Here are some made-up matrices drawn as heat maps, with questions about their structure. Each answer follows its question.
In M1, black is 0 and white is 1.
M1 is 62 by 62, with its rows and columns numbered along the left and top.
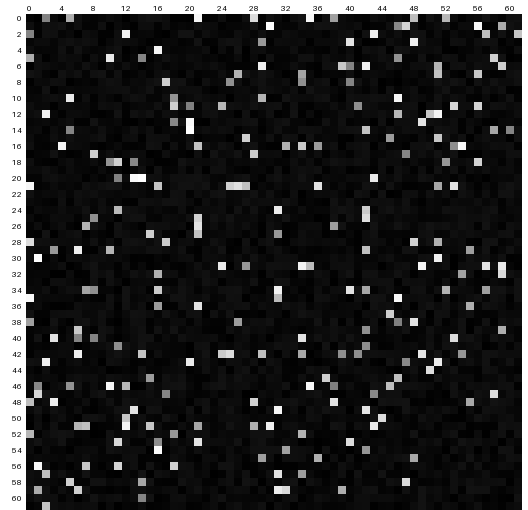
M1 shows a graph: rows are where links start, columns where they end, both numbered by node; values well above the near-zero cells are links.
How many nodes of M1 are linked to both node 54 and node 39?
1
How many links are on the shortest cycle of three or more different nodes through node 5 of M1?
3
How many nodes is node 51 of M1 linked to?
8
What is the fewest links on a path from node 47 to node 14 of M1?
2
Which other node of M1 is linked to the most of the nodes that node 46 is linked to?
node 0
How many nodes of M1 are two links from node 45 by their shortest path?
8
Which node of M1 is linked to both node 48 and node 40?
node 3
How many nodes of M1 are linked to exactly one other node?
5
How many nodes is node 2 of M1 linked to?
5
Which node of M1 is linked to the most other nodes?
node 42
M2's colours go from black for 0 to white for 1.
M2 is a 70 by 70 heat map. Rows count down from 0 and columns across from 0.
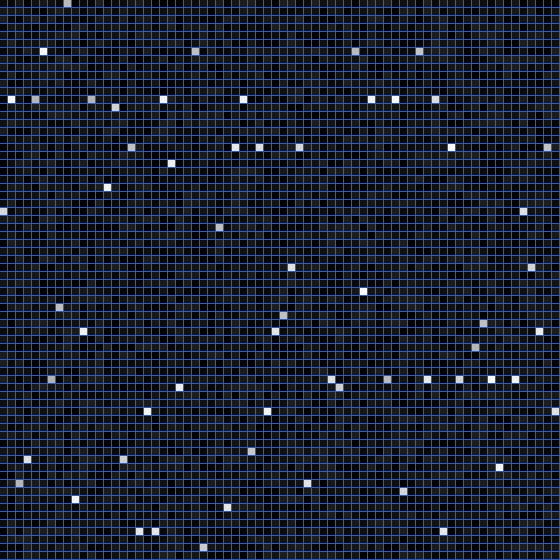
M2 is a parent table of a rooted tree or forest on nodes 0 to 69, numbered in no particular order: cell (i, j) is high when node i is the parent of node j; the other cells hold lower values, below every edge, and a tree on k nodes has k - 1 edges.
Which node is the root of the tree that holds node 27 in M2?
63
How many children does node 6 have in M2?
4
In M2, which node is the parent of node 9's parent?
58
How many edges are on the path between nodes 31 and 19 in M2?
6
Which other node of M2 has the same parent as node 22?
42
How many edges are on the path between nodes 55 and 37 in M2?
5
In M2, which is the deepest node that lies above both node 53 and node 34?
47
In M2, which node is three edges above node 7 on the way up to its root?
40
